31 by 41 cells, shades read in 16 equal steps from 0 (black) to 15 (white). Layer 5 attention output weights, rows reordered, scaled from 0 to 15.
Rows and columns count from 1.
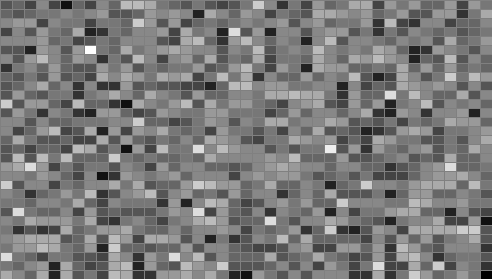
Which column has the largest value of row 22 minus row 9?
8
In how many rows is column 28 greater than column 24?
18
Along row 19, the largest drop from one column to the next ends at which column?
39
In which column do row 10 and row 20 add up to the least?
9
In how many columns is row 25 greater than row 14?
16
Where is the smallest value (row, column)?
31, 41
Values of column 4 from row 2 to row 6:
7 4 9 9 9
